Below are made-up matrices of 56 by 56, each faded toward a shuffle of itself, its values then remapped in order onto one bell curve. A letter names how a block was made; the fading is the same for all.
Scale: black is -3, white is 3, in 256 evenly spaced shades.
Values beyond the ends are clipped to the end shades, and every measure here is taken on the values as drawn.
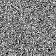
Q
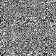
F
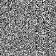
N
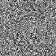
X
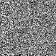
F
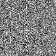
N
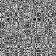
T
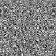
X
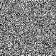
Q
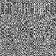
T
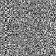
T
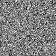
Q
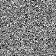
Q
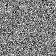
Q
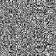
X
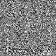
F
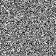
Q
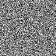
N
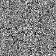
F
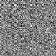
T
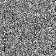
N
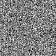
N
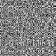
T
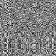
T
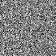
F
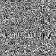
X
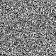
Q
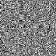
X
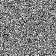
Q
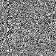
F
